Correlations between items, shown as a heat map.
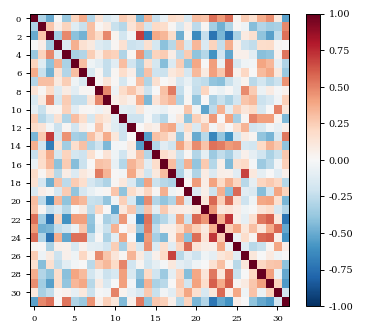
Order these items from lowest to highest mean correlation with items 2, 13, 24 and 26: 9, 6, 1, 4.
6, 1, 4, 9
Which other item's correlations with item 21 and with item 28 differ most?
16
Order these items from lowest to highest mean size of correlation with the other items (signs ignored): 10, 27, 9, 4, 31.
10, 27, 9, 4, 31
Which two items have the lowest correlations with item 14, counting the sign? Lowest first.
2, 13
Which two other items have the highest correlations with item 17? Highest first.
26, 8
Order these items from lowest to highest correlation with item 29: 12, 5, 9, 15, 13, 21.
13, 15, 9, 12, 21, 5
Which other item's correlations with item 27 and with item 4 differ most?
31
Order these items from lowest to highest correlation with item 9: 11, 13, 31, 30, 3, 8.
3, 30, 11, 31, 13, 8
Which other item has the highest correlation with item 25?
19
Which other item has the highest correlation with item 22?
24
